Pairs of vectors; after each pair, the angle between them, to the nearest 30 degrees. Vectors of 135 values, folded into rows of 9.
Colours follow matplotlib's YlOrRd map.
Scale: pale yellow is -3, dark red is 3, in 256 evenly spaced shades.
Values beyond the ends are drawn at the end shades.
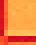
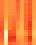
90 degrees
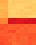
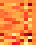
90 degrees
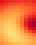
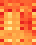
60 degrees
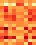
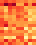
150 degrees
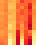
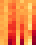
150 degrees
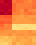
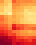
120 degrees
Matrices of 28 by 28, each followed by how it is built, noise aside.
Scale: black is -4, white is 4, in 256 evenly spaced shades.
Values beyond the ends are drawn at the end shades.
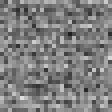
blocks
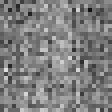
blocks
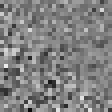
lower triangular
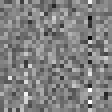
uneven columns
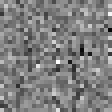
uneven columns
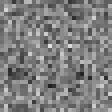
blocks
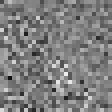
lower triangular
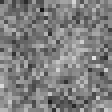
smooth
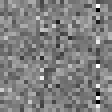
uneven columns
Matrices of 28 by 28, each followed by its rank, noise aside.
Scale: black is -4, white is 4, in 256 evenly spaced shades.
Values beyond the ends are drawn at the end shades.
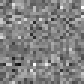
five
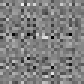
three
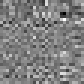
five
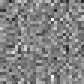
five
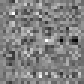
four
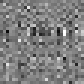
three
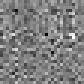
five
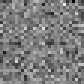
five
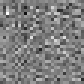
four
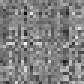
three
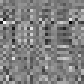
three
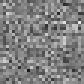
five
